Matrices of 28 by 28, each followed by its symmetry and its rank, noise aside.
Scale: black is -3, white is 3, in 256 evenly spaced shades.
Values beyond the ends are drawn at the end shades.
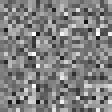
no symmetry, rank four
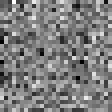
no symmetry, rank six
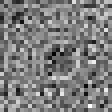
symmetric, rank six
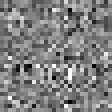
no symmetry, rank five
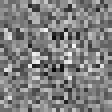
antisymmetric, rank four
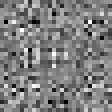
no symmetry, rank five
